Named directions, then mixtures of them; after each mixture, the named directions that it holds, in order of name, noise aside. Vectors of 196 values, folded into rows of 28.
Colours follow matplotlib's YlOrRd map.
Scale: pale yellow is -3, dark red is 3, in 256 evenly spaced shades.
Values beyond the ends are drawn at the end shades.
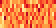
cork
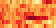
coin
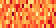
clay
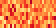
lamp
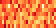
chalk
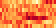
coin, cork.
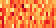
clay, cork.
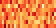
chalk.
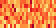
lamp.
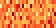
clay.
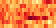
coin.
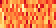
cork.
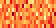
clay.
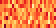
chalk, lamp.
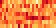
coin, cork.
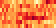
coin, cork.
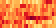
coin.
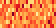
clay.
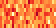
chalk, clay.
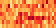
chalk, coin, cork.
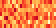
chalk, coin, lamp.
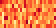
chalk, cork, lamp.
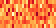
clay.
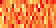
cork.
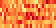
coin, cork.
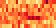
coin, cork.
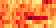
coin.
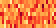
chalk.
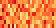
chalk, lamp.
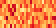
lamp.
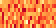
chalk, cork.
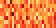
clay, lamp.
